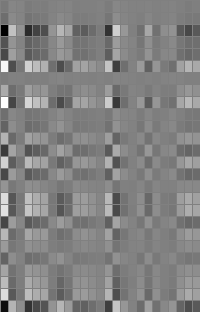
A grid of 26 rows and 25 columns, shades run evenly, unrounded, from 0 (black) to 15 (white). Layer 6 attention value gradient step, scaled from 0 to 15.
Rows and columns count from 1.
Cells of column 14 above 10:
6
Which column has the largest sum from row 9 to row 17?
1
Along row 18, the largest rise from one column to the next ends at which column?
4
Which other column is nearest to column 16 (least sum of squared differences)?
22
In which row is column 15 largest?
3
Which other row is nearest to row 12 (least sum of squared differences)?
20
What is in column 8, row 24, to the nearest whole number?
6
